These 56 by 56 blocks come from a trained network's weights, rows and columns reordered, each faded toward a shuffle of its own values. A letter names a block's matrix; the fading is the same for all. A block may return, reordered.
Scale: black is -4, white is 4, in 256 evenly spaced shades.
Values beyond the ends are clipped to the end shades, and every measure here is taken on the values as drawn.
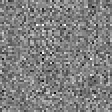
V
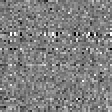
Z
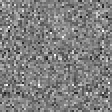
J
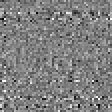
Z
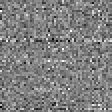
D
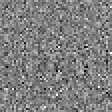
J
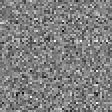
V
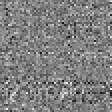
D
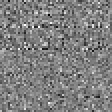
D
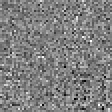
J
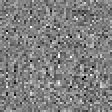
J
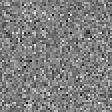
V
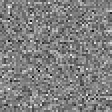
V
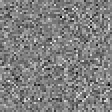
V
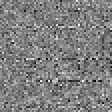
D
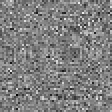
V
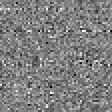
D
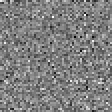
J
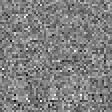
V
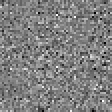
J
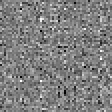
J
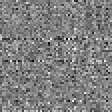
D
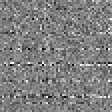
Z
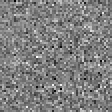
J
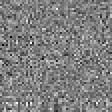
V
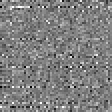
Z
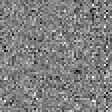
J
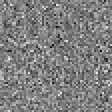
V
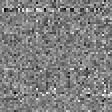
D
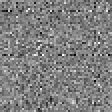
D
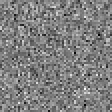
V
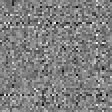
D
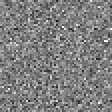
V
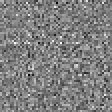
V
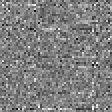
D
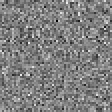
V
